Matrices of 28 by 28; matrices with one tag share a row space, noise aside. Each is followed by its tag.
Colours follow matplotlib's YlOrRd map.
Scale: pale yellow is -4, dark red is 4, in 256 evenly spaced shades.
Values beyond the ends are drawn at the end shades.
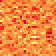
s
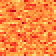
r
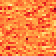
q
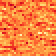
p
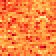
p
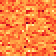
q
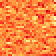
q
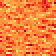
q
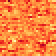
p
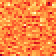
s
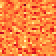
s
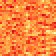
q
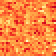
q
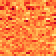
q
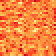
r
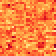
q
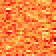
q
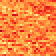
p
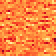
q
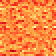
r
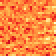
q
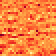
p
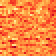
p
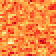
p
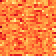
r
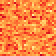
s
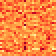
s
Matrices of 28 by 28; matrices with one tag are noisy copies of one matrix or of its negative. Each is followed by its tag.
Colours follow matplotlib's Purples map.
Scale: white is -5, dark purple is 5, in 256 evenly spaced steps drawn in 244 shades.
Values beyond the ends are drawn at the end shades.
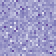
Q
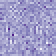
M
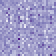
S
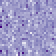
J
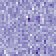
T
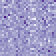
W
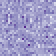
S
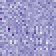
M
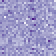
W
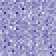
Q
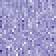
J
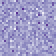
Q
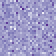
Q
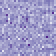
S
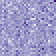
W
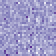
T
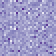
Q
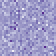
Q
